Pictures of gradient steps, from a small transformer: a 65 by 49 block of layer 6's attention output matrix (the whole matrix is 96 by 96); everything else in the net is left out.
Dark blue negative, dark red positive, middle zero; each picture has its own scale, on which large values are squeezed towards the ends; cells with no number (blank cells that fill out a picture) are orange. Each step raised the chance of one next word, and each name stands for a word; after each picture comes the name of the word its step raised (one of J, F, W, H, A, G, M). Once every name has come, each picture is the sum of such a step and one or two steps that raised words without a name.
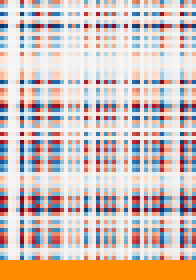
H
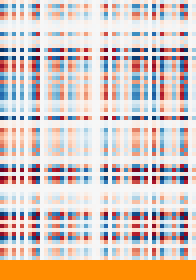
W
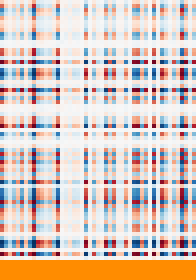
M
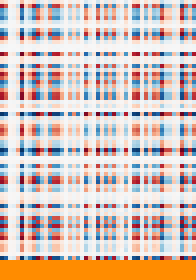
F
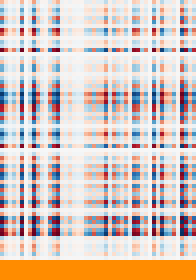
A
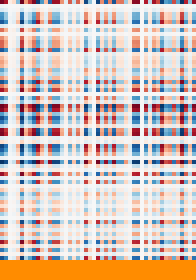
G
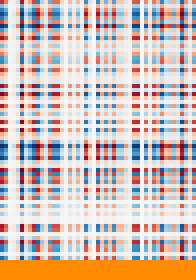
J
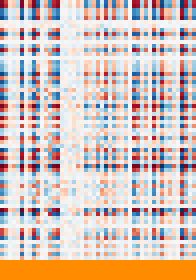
M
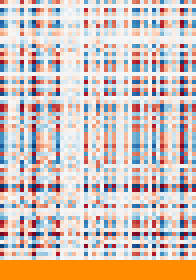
A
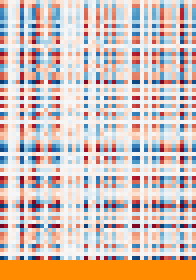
F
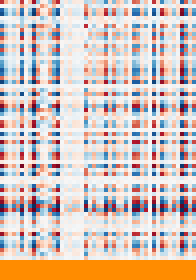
H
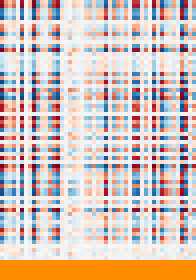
M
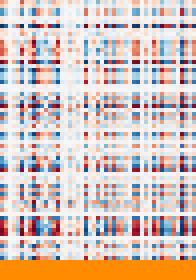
A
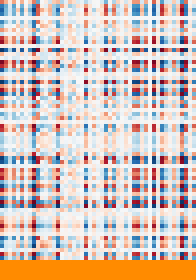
G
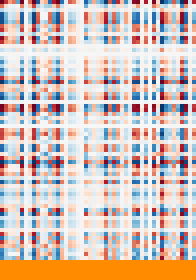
G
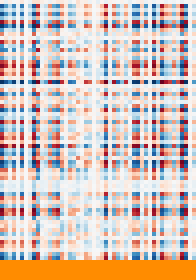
H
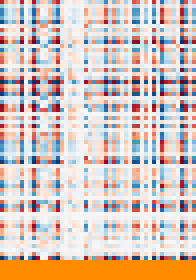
G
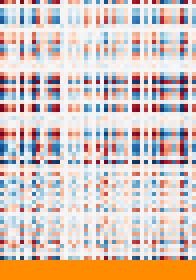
G
